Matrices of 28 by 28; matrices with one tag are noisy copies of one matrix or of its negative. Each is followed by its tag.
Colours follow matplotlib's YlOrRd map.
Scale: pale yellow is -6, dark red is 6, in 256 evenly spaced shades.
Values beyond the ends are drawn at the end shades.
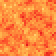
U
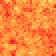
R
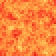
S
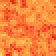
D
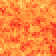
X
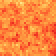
X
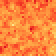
X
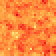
S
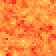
D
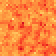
S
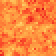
D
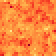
D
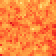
X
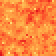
D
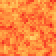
U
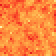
U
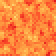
U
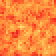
S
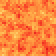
S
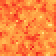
U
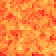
S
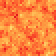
U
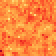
D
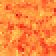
S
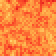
R
